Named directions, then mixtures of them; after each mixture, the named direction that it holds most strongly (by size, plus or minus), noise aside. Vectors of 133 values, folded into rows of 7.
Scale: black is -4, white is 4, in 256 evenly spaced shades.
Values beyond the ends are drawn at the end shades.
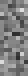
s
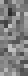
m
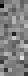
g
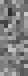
m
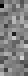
g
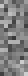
m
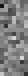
g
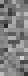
m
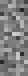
s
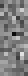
s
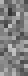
m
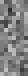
m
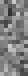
m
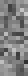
s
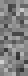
s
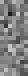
m
